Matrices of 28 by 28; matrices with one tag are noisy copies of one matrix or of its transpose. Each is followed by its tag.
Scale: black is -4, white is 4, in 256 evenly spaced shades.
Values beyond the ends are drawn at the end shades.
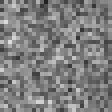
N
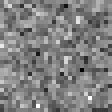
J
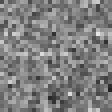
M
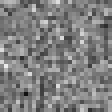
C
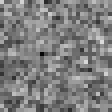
N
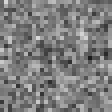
C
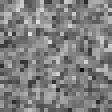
N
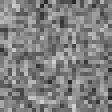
N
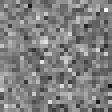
J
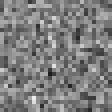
M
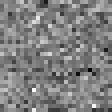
J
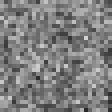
J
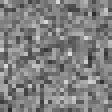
C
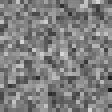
M
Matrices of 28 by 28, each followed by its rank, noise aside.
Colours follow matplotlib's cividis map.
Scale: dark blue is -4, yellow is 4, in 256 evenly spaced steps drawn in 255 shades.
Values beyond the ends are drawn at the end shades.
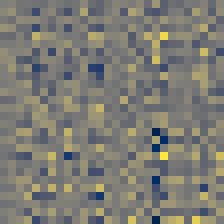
five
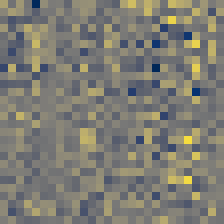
five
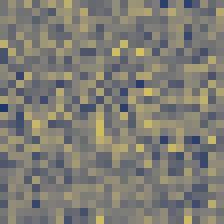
eight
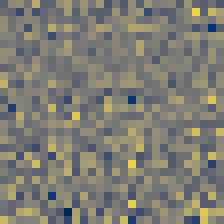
five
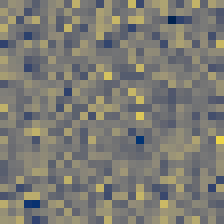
five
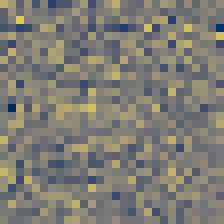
six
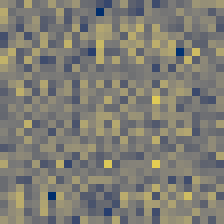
seven
